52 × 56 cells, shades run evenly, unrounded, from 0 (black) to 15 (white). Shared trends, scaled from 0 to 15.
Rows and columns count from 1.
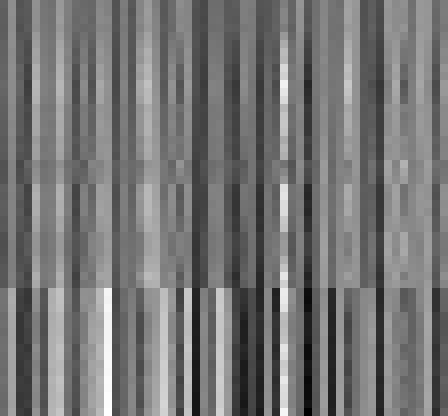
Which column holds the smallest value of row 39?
39
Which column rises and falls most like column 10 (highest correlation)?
30
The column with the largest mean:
36
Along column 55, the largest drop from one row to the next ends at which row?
37
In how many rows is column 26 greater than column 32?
16
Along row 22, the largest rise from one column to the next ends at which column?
49
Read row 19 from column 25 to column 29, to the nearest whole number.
4 4 7 7 5
